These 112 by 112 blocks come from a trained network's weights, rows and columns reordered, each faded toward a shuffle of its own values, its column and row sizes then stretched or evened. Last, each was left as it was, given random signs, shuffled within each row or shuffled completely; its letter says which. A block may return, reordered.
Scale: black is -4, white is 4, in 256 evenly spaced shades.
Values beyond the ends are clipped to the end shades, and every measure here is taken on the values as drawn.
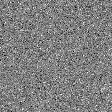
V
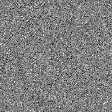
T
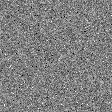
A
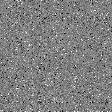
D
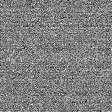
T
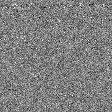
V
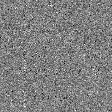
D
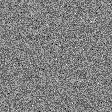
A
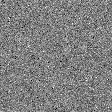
A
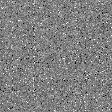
D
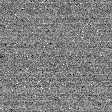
V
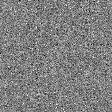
D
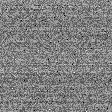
V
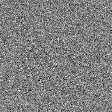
D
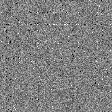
T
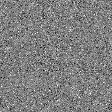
D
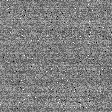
T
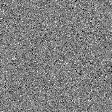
D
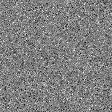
V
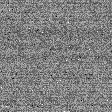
V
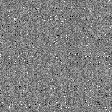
T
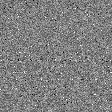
V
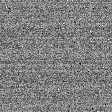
V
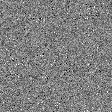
V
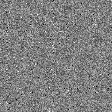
D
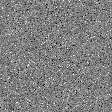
A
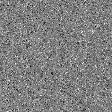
D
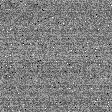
V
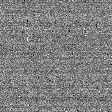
T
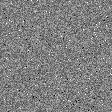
A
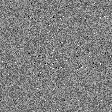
D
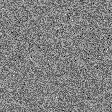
A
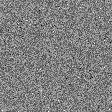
A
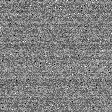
V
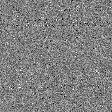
D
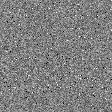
V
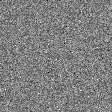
A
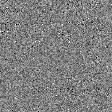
D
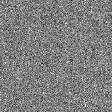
T
